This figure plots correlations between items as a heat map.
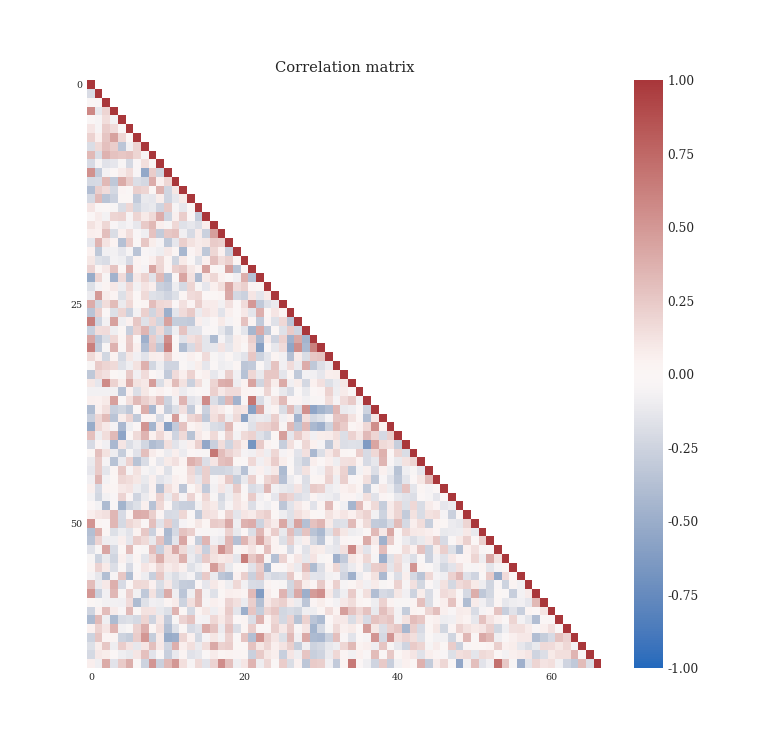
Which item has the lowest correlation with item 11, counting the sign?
63
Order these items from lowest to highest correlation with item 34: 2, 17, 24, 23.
24, 23, 17, 2
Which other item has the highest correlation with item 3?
0
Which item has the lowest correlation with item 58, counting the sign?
22
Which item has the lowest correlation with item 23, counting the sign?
55
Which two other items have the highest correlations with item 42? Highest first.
16, 55
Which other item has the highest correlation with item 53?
66
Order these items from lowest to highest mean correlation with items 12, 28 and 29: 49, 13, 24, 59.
59, 24, 13, 49
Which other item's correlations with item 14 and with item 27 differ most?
38
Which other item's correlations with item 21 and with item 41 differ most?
36
